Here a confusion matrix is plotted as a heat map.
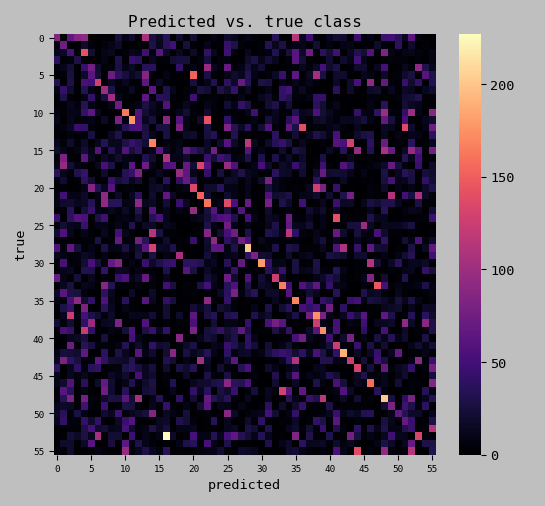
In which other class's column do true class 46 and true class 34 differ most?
55
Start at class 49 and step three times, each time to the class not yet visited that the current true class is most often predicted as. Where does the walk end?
45
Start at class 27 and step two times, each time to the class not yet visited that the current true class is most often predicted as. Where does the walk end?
20
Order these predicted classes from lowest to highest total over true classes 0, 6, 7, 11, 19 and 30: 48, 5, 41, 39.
39, 41, 5, 48
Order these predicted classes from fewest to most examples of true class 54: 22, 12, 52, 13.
13, 12, 22, 52
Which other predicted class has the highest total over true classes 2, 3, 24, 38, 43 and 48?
4
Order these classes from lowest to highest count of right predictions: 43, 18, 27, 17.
17, 27, 18, 43
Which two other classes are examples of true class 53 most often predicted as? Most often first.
16, 6
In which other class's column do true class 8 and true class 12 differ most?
36
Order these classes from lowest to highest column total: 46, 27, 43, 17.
17, 27, 43, 46
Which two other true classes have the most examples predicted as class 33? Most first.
47, 38
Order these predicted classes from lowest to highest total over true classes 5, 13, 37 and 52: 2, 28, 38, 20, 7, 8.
7, 28, 8, 2, 20, 38
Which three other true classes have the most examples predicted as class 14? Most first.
28, 26, 50
